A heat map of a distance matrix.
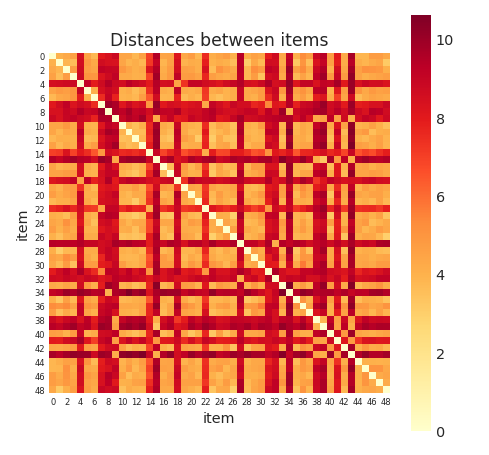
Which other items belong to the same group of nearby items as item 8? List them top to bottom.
34
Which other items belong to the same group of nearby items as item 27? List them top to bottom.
32
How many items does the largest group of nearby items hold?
33
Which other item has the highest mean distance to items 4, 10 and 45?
43
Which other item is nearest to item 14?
22
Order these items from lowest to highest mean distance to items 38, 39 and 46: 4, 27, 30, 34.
30, 4, 27, 34
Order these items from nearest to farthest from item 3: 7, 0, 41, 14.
0, 14, 7, 41
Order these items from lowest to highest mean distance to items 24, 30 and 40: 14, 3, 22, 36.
3, 36, 14, 22
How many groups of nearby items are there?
6
